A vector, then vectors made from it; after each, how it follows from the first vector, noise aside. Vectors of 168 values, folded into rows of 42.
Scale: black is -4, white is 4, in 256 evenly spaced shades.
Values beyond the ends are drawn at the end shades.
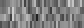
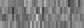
negated, shrunk.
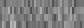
reversed, shrunk.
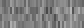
reversed, shrunk.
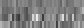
negated, partly zeroed.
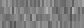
reversed, negated, shrunk.
